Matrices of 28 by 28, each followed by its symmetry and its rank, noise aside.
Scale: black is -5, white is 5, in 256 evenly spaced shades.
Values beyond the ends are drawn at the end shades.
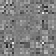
symmetric, rank three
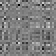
no symmetry, rank three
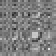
symmetric, rank three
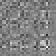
symmetric, rank three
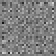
symmetric, rank three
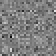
no symmetry, rank four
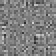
antisymmetric, rank six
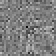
symmetric, rank four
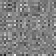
no symmetry, rank four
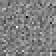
antisymmetric, rank six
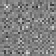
symmetric, rank four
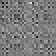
symmetric, rank three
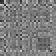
symmetric, rank four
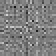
antisymmetric, rank four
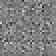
antisymmetric, rank six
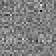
no symmetry, rank six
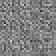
antisymmetric, rank four
